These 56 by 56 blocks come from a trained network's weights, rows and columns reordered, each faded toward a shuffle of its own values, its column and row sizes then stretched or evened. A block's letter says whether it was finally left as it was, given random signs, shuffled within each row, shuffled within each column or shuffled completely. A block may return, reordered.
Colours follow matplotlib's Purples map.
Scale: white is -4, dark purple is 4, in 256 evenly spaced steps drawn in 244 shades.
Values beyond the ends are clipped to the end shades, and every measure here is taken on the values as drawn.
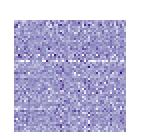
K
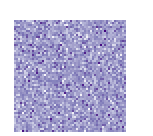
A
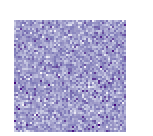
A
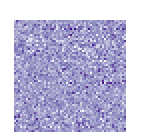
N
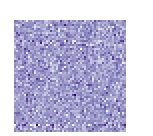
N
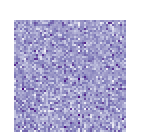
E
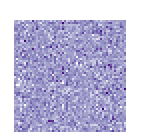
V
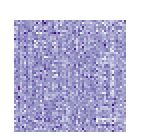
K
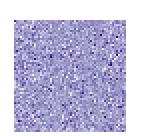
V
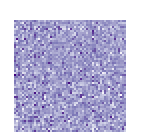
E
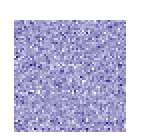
N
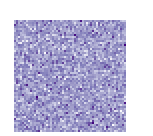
A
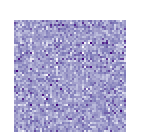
E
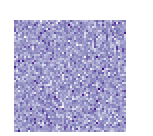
A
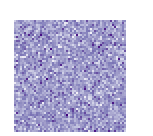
A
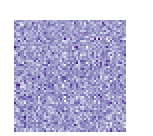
K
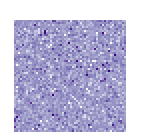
A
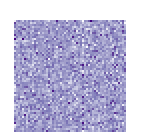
V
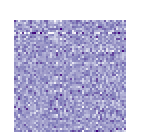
K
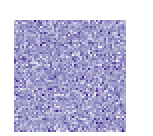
N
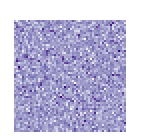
A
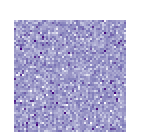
A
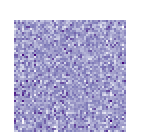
E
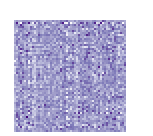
K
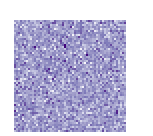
A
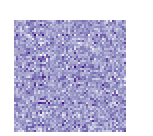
K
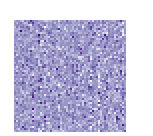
V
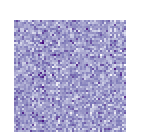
E
